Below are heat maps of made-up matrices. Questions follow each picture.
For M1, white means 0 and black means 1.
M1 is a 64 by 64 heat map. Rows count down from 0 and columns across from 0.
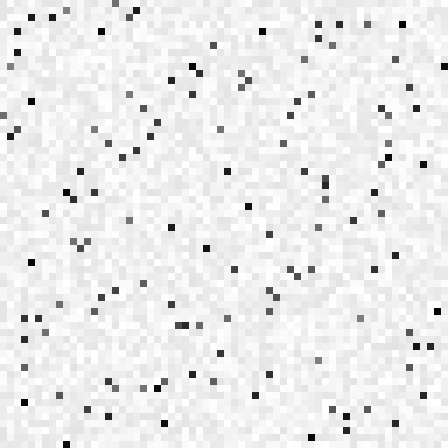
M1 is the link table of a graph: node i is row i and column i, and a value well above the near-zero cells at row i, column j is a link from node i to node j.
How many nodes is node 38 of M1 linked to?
4
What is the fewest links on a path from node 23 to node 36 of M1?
3
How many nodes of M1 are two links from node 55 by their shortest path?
5
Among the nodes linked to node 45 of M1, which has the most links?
node 3
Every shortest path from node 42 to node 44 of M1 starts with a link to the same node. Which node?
node 14
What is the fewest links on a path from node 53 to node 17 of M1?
6
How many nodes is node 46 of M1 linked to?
3
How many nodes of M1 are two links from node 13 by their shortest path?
6
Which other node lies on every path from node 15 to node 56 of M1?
node 54
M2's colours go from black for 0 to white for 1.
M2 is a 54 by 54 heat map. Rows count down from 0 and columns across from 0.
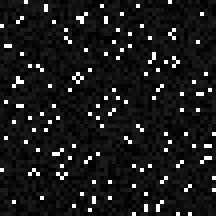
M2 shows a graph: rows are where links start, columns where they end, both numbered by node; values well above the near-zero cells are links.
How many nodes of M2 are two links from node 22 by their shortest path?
4
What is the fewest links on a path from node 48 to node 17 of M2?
4
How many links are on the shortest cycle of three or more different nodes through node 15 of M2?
3
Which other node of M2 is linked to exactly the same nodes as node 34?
node 25
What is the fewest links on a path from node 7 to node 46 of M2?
6
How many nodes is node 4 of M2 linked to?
4
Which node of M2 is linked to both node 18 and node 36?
node 51
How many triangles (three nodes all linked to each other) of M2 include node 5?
3
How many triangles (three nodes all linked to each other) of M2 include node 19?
1
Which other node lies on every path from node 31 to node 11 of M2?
node 1
